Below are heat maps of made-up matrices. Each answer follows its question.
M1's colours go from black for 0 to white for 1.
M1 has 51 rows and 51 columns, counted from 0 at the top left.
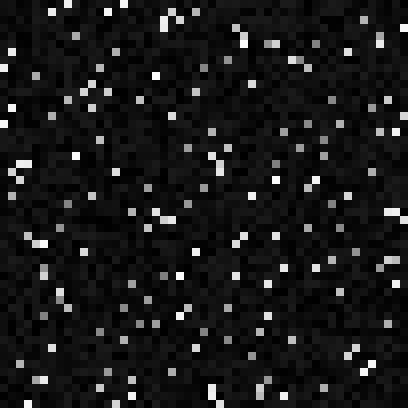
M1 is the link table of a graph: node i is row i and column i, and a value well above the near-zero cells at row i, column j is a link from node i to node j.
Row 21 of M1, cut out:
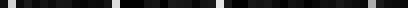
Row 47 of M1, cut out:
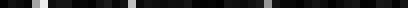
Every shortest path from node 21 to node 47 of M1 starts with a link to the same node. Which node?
node 27
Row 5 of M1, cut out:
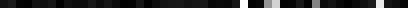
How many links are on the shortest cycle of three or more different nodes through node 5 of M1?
3
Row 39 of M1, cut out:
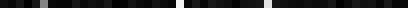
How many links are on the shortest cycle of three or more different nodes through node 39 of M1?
3
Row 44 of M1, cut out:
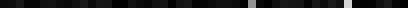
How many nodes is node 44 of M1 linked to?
2
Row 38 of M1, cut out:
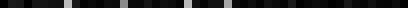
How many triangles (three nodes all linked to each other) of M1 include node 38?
0
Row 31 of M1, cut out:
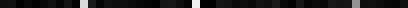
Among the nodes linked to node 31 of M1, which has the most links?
node 24
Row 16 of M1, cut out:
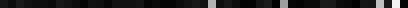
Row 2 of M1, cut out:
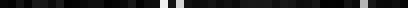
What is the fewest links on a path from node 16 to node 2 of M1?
5
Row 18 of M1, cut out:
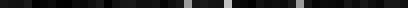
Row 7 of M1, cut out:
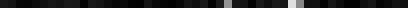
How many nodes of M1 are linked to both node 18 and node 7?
2
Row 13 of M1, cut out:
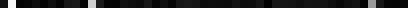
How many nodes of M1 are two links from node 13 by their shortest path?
5
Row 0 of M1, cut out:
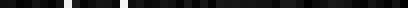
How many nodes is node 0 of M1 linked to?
2
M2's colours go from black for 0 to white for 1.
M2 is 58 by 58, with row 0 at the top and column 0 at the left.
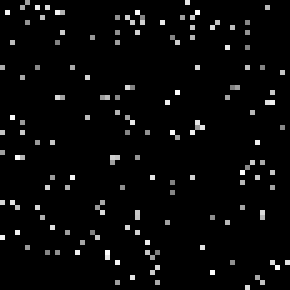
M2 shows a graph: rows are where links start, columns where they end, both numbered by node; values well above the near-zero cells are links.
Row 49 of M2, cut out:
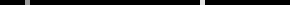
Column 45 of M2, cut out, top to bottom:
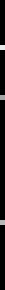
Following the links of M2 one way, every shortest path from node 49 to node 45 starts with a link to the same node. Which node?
node 40
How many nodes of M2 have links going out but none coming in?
3
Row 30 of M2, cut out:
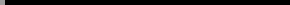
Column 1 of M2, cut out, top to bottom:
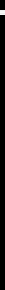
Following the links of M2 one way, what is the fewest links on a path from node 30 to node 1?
7
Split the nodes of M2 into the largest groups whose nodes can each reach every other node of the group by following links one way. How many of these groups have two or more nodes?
1
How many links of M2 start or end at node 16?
1
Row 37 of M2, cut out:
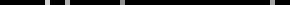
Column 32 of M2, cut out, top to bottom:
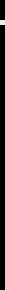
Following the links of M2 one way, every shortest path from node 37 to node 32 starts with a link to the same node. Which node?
node 24
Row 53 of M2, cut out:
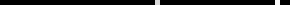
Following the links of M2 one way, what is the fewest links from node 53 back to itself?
5
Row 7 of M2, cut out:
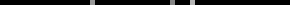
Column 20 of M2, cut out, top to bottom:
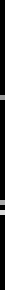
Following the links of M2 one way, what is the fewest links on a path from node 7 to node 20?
4
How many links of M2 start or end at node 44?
2
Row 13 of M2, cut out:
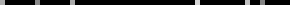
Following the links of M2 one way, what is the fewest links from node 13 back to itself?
3
